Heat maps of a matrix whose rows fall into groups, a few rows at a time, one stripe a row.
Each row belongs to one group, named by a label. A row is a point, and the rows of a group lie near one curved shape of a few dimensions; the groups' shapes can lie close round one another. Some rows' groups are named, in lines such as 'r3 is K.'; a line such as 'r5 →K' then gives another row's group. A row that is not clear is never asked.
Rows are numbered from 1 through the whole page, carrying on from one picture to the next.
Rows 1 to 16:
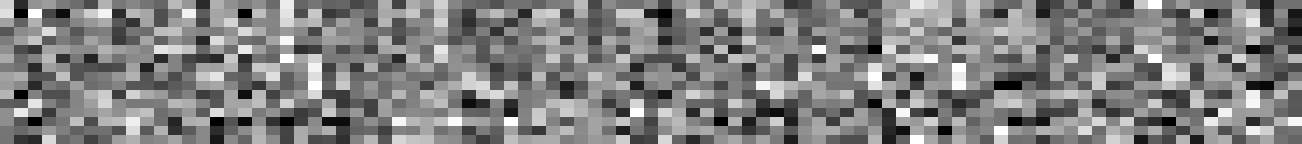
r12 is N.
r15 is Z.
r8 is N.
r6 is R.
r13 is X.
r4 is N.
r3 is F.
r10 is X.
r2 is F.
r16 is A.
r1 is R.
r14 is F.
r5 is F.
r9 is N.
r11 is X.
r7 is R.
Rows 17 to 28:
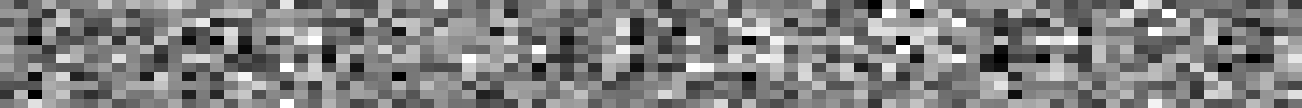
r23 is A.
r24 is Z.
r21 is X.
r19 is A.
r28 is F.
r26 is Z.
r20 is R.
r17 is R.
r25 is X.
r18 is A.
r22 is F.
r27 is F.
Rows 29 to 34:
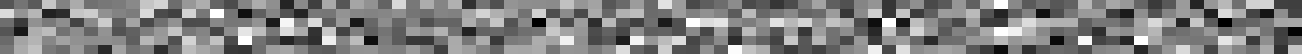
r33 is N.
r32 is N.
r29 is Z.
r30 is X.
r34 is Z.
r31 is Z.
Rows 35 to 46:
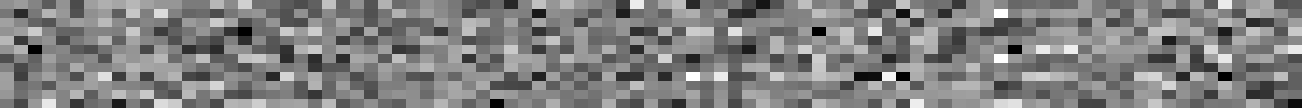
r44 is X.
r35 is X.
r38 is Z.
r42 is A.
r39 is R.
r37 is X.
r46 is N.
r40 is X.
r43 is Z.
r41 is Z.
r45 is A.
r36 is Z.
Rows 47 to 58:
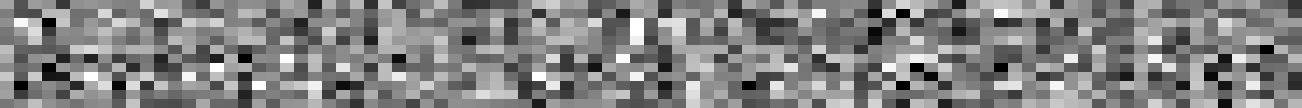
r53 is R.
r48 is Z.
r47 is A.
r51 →N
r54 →A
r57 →X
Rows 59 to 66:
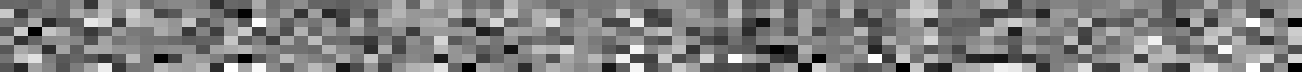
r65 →Z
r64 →X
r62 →F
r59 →F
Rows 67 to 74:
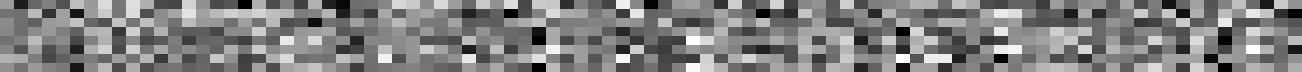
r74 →Z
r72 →X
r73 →F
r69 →Z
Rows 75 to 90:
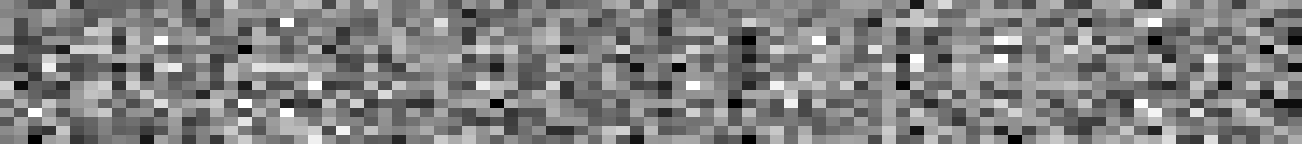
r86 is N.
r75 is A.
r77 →R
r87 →F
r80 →X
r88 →F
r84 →X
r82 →N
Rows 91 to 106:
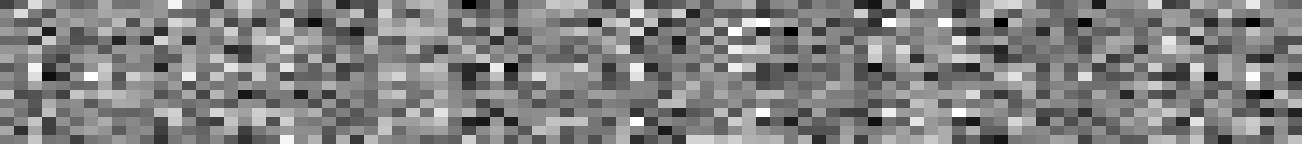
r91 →N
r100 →F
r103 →R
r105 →F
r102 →F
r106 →Z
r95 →N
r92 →X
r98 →N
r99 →X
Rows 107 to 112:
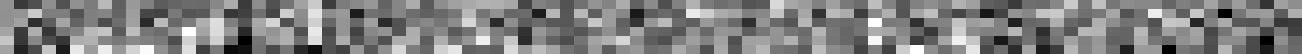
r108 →Z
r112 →A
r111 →X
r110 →X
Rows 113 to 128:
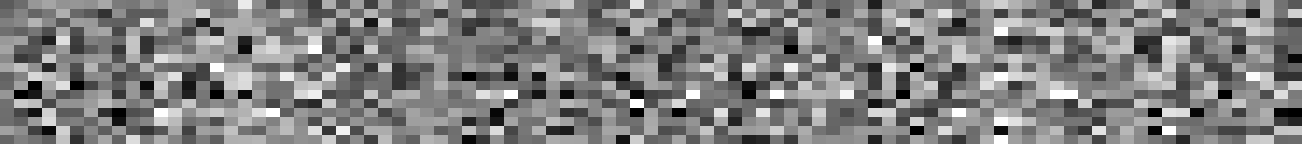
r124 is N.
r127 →A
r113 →N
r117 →N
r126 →N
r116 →X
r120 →A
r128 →X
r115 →A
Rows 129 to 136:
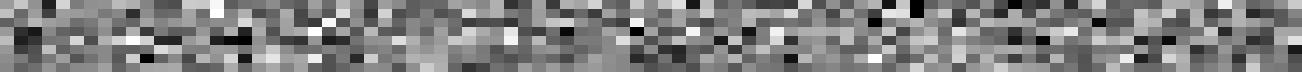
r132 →X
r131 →N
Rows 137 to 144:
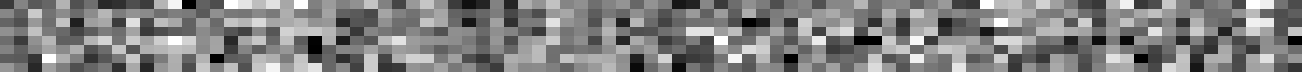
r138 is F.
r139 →X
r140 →Z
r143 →A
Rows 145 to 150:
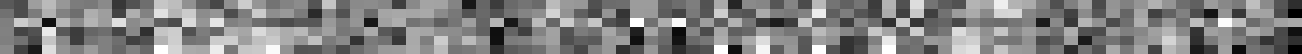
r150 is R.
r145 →N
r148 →N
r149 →R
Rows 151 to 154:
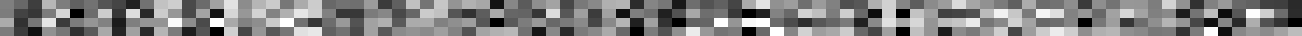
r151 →R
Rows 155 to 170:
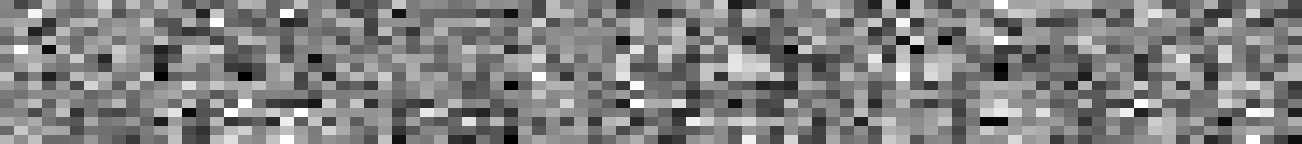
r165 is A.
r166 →N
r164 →X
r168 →Z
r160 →N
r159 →Z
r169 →F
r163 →F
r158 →X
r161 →Z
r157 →X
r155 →Z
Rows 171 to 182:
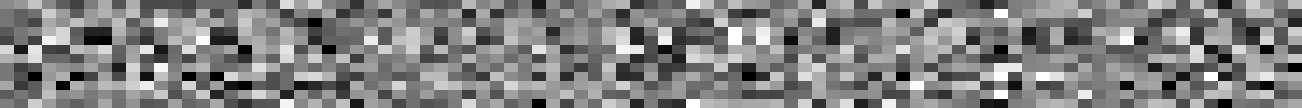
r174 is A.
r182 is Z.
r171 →Z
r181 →Z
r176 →F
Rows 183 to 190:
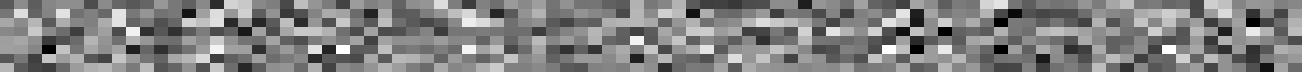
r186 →Z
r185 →A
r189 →A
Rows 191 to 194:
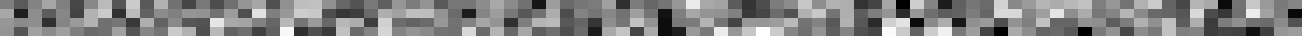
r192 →X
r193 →A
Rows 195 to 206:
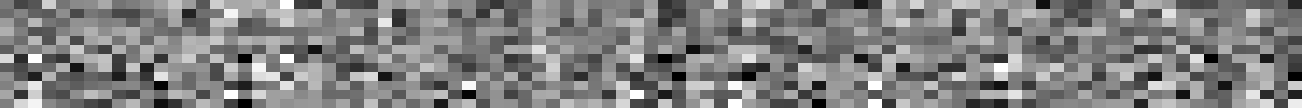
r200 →Z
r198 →X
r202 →X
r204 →Z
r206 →Z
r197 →F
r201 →F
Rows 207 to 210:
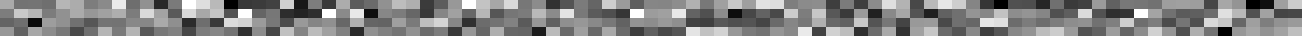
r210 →Z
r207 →A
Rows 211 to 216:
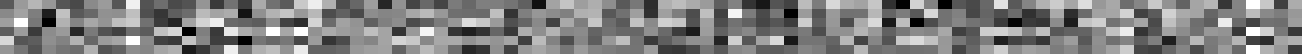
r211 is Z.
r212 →N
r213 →N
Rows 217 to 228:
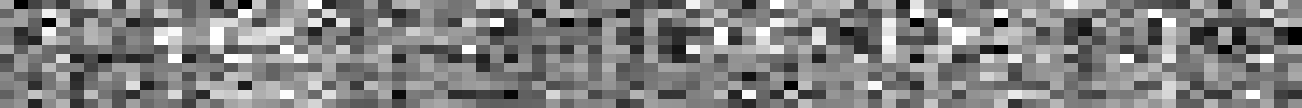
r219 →A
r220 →R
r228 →X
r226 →N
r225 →X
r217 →X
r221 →R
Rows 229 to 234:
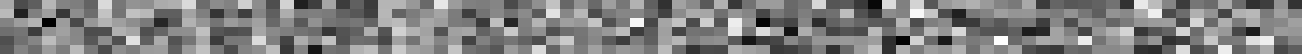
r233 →Z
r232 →A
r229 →R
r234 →Z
